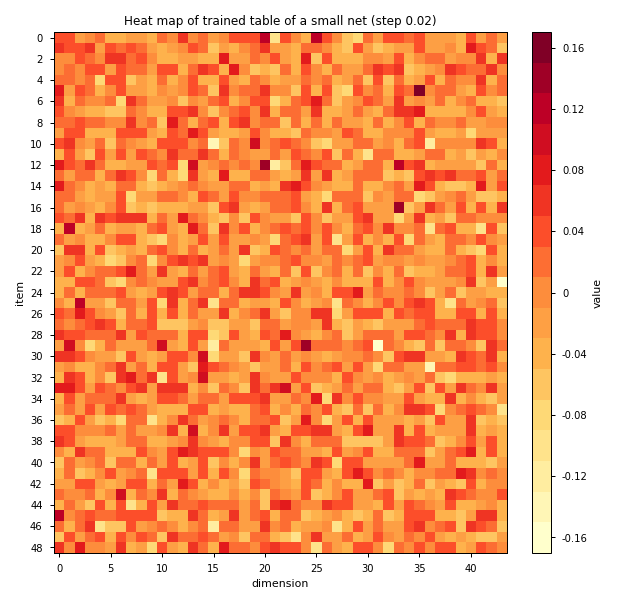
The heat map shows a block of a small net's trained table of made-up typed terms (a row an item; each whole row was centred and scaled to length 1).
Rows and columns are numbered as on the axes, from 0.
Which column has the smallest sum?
15
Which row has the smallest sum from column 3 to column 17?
16
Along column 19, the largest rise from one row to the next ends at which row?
32
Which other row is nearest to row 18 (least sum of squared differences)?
20
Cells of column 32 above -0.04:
32
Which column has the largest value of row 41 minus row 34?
39
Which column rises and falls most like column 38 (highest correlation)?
10
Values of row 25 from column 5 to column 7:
-0.06 0.02 0.02
